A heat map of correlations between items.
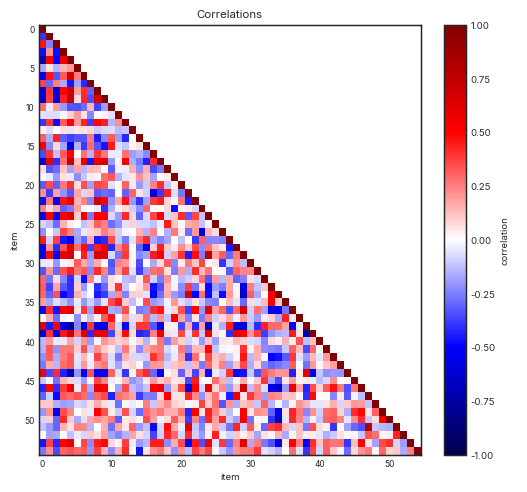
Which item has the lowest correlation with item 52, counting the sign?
16
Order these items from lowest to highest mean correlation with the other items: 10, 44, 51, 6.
44, 10, 51, 6
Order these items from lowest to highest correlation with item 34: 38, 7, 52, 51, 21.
7, 52, 38, 51, 21
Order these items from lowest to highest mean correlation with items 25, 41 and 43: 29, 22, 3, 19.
19, 22, 3, 29
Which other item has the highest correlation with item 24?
29
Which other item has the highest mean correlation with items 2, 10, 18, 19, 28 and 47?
51
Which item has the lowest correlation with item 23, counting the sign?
26
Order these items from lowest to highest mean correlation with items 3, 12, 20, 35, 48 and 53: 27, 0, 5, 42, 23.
0, 27, 23, 5, 42
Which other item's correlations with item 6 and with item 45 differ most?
32
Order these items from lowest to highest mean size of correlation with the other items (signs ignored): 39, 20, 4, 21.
20, 21, 39, 4
